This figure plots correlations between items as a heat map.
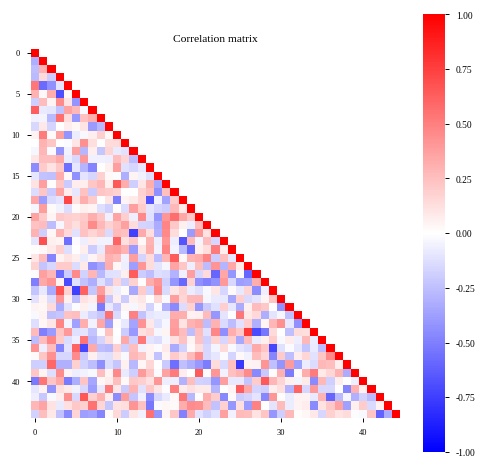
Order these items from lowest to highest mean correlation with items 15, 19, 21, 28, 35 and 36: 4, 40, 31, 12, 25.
4, 25, 31, 12, 40
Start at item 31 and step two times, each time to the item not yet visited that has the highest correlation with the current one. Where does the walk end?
2
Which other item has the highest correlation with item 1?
23
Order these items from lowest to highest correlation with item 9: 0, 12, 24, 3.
0, 3, 12, 24
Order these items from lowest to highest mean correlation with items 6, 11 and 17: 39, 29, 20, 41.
41, 39, 29, 20
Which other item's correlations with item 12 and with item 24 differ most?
22
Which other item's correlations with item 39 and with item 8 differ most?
26
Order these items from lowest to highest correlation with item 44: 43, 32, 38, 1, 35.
43, 35, 32, 38, 1
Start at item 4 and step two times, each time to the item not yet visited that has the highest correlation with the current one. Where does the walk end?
42
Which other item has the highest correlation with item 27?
12
